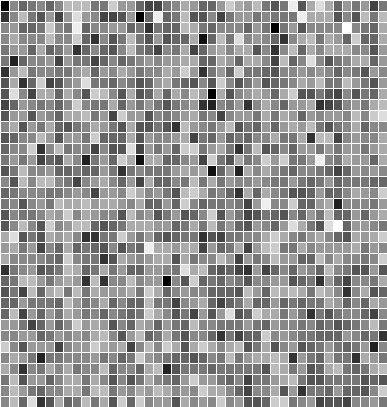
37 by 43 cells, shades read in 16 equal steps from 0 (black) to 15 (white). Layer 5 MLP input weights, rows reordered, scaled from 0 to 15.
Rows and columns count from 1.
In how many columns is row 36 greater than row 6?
21
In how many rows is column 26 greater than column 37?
13
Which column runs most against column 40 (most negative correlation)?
11
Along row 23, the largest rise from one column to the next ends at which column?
17
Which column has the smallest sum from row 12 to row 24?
27
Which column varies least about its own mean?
41
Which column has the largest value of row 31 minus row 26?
19
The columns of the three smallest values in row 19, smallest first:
38, 28, 3
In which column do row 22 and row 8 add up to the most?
2
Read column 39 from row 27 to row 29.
3 6 8
